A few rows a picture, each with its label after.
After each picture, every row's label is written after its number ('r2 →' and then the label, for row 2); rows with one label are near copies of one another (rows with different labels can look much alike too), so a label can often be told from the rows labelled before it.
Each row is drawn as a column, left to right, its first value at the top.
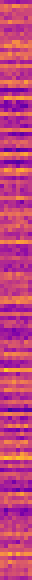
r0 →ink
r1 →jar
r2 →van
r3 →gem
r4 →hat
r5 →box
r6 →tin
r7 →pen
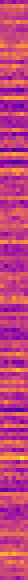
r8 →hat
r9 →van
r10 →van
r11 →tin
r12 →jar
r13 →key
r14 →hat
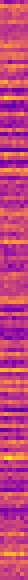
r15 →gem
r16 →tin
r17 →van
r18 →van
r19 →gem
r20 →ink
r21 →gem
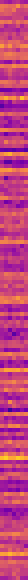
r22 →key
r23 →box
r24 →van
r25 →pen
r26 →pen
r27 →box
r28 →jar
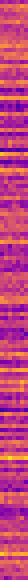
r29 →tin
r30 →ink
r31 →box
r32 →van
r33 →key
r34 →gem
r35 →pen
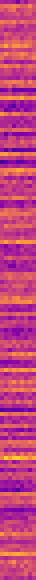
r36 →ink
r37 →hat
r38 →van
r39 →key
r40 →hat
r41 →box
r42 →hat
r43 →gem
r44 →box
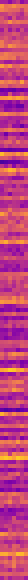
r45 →ink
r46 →ink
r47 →jar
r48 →gem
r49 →van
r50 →tin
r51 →ink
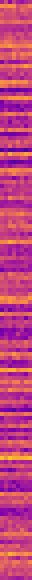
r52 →gem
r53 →gem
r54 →hat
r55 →gem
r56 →box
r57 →hat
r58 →tin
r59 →pen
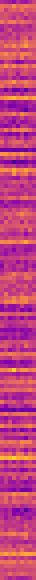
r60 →van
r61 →tin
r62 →van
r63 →jar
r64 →box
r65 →ink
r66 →hat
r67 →van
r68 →pen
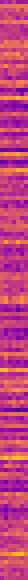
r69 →jar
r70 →pen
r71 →van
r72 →van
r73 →van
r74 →tin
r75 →key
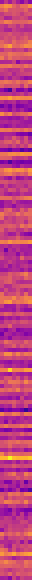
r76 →ink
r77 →jar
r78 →jar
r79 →pen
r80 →box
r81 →hat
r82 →pen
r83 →hat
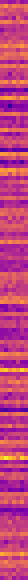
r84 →jar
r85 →jar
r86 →key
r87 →jar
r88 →gem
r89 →jar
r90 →jar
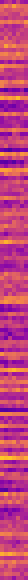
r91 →van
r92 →hat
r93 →pen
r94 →jar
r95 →jar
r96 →tin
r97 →key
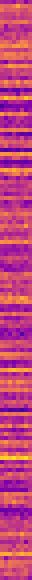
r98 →key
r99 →box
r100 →pen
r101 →jar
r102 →gem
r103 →pen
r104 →hat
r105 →box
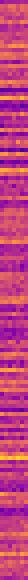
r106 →box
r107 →box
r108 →jar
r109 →gem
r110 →box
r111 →key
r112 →box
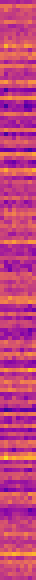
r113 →tin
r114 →key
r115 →pen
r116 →hat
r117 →tin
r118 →pen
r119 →key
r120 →gem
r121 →tin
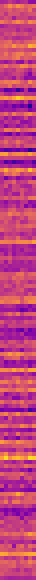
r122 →van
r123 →box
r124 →gem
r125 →jar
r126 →box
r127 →van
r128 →pen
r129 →key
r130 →hat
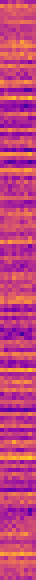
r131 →tin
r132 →van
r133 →ink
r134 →van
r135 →gem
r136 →pen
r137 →key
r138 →box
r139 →jar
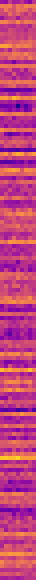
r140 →jar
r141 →key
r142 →gem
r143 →box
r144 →key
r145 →ink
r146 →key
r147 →gem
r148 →ink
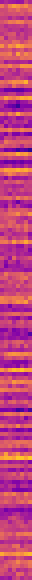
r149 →hat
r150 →box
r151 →jar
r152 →gem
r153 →key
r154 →jar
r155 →tin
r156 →pen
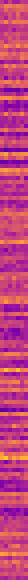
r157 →box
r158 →jar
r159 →gem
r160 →van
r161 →gem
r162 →ink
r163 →box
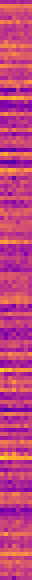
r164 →jar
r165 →ink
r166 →jar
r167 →box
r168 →pen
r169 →jar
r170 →tin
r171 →jar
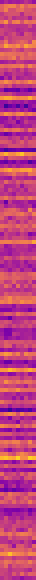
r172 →van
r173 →key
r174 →tin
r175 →jar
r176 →key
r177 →ink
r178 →key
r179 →jar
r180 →hat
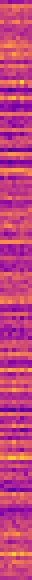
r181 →box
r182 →hat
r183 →hat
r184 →van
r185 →key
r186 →tin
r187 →key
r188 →jar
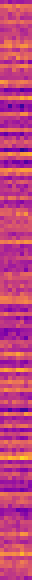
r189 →tin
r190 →gem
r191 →key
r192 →van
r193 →gem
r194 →key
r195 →ink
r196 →box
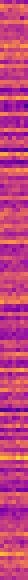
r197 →ink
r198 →key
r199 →hat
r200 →pen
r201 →van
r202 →jar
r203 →key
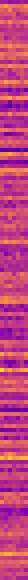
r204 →jar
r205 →tin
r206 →key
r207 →tin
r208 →jar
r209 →jar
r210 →jar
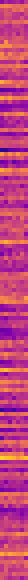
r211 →tin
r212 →gem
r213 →tin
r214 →ink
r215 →ink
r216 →ink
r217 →pen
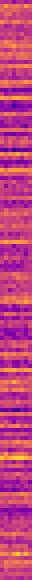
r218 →van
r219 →gem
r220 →pen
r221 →key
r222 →van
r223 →box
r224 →tin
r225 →jar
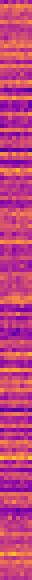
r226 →van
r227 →jar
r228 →gem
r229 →pen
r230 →gem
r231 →ink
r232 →gem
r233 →key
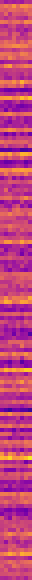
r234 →box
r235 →hat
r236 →ink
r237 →gem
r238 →jar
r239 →tin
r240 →jar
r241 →pen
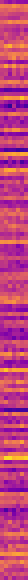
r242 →gem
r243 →jar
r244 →key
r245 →ink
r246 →key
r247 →van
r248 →key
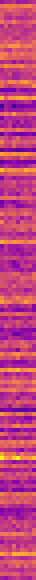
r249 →box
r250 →ink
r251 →jar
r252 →key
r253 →pen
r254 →tin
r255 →tin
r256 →tin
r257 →van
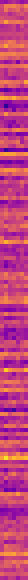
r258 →box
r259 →key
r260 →van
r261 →van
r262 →box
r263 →hat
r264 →tin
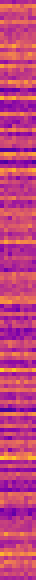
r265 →jar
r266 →ink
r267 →tin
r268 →jar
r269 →gem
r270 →ink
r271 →gem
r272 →box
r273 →jar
